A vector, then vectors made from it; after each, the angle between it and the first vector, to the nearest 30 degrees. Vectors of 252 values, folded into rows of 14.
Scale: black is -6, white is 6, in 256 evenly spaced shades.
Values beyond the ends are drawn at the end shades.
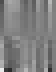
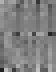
120 degrees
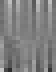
30 degrees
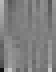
150 degrees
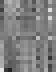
30 degrees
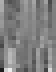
150 degrees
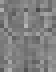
120 degrees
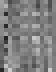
120 degrees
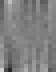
30 degrees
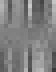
90 degrees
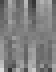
60 degrees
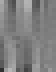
120 degrees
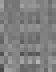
120 degrees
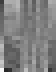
30 degrees
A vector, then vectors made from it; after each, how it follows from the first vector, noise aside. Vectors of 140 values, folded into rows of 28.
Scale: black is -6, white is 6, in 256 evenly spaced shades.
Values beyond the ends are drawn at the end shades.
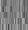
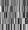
scaled up.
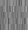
reversed, shrunk.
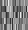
wrapped around, negated, scaled up.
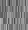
wrapped around.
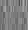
reversed, shrunk.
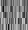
scaled up.
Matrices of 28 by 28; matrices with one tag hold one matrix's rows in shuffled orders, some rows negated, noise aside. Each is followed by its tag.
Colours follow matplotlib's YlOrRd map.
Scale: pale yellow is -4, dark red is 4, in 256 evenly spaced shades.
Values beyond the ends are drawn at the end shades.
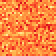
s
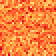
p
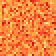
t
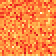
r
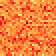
p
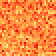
s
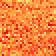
s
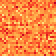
s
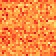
s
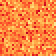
p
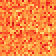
r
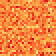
r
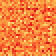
r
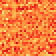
s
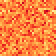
t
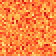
t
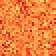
t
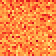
r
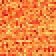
s
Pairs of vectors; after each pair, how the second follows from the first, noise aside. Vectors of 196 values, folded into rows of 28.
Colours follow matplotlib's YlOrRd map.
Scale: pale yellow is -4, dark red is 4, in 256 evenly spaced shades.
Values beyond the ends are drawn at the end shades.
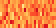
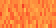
negated, shrunk.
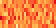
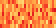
reversed.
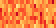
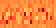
wrapped around, partly zeroed.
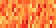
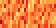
reversed, negated.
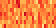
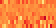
wrapped around, partly zeroed.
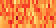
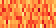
reversed.
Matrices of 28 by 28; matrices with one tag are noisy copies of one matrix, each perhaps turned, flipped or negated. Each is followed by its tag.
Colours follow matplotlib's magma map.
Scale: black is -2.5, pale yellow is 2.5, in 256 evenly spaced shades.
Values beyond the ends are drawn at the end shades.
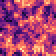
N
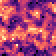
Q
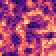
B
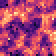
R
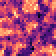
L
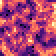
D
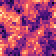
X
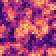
R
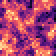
X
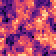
X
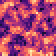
D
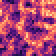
B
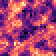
R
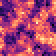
X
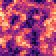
Q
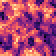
N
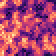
N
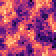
X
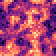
Q
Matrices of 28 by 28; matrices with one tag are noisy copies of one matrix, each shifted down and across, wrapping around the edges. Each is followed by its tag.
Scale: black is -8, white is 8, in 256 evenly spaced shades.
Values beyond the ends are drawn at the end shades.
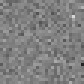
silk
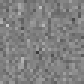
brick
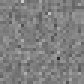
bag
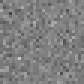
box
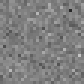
box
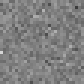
box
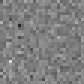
silk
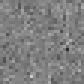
bag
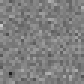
silk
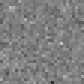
box
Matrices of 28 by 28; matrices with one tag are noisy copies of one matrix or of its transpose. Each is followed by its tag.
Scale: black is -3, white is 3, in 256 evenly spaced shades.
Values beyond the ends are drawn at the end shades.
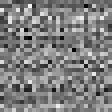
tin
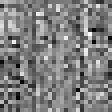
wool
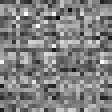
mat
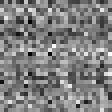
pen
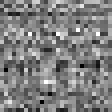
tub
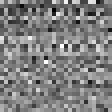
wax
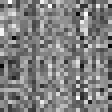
wool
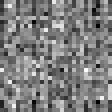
mat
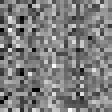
pen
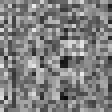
tub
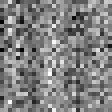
pen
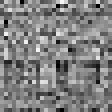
tub
